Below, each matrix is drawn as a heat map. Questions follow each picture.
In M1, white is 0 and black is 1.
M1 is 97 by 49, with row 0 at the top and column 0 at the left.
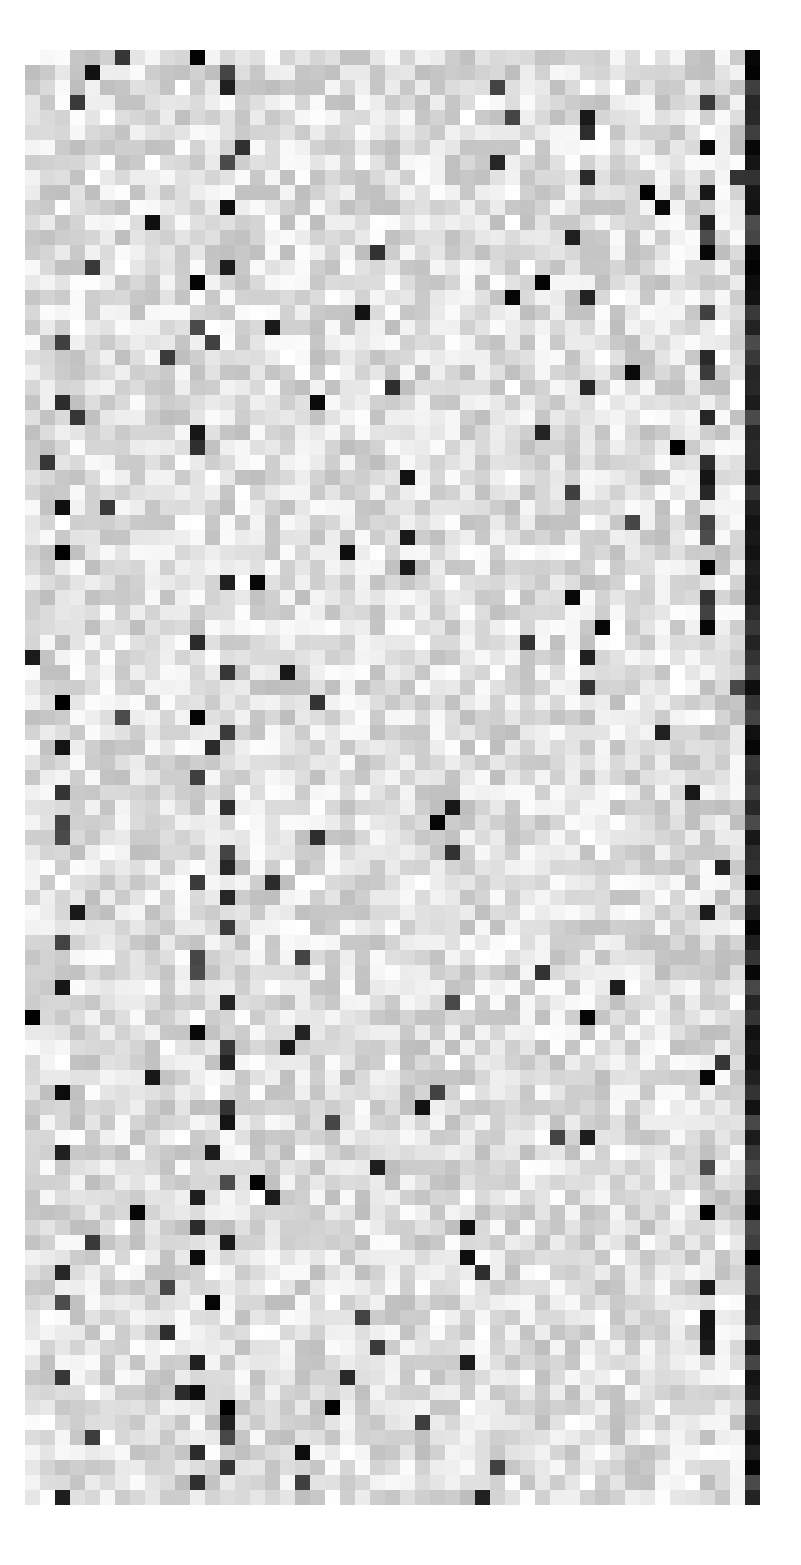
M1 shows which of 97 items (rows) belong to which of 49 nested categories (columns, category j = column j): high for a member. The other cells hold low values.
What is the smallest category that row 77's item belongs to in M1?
7
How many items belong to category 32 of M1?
2
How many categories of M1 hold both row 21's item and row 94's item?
1
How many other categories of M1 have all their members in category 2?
8
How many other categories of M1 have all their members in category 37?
5
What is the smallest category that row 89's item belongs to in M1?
10
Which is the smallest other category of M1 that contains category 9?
45
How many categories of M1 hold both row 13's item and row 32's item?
2
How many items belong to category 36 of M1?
3
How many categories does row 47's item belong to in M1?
1
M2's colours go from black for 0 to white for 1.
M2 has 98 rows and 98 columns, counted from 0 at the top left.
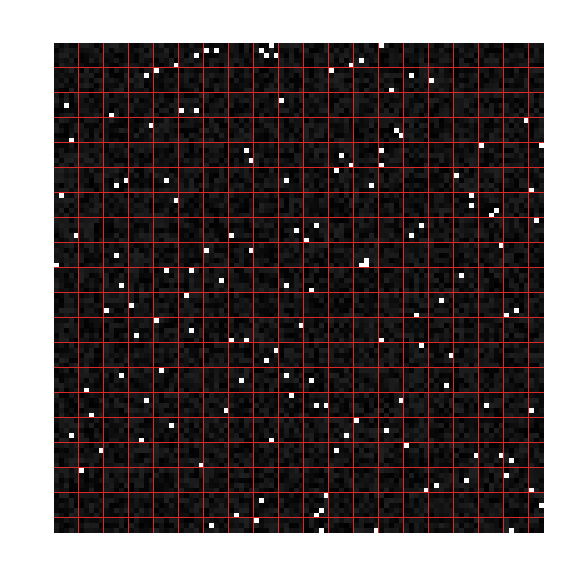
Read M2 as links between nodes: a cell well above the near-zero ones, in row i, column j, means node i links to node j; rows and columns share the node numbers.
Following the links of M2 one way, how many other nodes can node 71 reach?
3
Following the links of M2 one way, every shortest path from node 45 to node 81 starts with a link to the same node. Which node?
node 27
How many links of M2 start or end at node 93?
1
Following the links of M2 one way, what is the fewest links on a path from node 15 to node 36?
2
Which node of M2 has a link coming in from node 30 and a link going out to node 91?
node 83
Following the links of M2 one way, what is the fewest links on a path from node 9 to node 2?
7
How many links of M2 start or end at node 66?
3
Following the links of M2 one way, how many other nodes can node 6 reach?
3
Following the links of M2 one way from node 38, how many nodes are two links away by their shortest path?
5
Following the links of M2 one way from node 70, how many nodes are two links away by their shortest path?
1
